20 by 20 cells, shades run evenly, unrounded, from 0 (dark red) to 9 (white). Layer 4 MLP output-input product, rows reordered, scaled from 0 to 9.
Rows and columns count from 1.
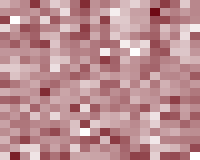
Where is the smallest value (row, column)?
2, 16
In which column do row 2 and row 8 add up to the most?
7
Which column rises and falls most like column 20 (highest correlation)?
1
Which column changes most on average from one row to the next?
9
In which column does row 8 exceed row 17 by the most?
6
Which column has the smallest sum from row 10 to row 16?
20
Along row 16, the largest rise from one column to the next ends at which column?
10
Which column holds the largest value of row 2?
12
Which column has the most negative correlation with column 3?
15
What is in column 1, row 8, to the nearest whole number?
5
